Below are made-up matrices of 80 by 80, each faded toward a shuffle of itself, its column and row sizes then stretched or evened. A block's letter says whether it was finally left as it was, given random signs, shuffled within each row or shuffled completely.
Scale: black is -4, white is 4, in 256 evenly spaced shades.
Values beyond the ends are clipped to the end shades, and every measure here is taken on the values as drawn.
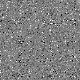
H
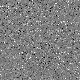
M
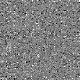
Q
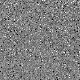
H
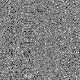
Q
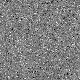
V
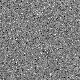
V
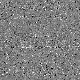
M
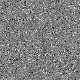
M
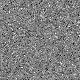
V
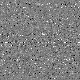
M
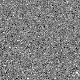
M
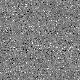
M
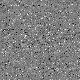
M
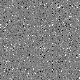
H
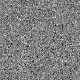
H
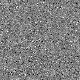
M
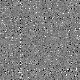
H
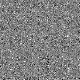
H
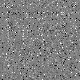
H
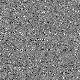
M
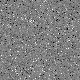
V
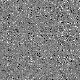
H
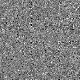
H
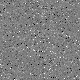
V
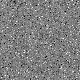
V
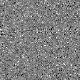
Q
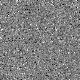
M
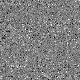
M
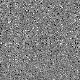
H
